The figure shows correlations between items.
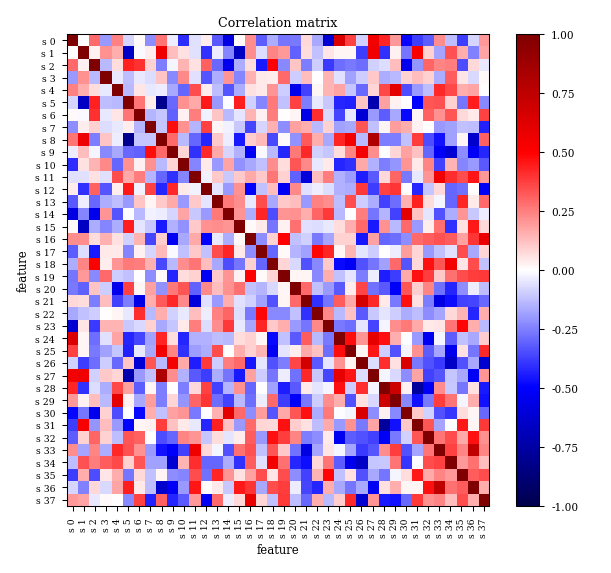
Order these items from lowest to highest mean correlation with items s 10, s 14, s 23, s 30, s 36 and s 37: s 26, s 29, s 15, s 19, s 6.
s 29, s 6, s 26, s 15, s 19
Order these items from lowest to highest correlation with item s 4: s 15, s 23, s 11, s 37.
s 15, s 37, s 23, s 11
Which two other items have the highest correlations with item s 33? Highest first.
s 36, s 11
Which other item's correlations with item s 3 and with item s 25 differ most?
s 34
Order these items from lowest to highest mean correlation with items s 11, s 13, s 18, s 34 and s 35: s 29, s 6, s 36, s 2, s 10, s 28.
s 28, s 10, s 2, s 29, s 6, s 36
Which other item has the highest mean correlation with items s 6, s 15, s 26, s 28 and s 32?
s 5
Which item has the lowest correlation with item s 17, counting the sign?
s 2
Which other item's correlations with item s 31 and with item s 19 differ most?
s 9
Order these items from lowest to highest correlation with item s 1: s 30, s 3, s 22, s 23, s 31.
s 30, s 22, s 23, s 3, s 31
